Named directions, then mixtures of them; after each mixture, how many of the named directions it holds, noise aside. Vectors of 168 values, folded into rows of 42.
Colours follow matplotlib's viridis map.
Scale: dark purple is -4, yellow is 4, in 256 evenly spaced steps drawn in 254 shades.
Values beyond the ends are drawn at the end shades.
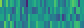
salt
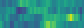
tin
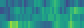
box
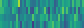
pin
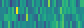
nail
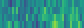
four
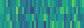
three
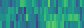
two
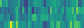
three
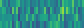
two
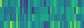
three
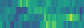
one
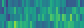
two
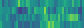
two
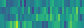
two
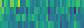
four
